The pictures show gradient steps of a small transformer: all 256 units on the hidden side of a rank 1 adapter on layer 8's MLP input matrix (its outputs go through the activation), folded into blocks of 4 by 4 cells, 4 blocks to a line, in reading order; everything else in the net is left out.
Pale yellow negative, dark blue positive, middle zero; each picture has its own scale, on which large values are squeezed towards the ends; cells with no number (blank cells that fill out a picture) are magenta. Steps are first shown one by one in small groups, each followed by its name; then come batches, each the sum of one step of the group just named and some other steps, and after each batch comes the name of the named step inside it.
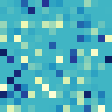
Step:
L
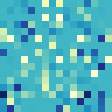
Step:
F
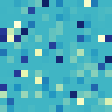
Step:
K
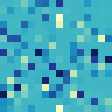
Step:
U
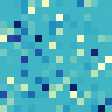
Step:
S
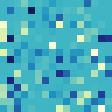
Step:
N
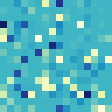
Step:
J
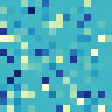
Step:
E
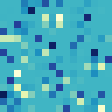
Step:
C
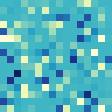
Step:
E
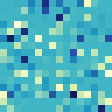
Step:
K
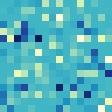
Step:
F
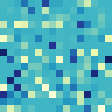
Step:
L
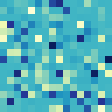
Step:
J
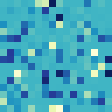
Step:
N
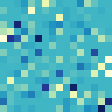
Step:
S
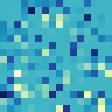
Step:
C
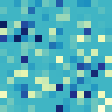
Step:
J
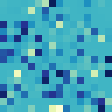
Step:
U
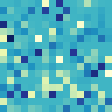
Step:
J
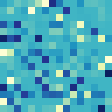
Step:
S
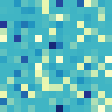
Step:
J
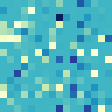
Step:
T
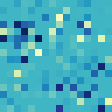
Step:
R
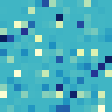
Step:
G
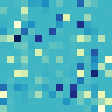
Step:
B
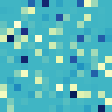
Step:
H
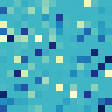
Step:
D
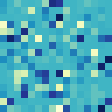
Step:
D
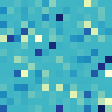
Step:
D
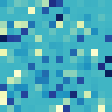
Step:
G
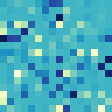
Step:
G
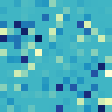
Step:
R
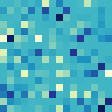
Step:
D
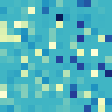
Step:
T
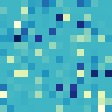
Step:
B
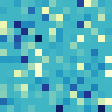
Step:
R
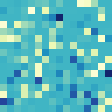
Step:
T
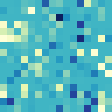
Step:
T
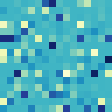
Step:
D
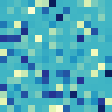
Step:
H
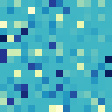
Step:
G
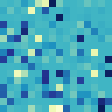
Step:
D
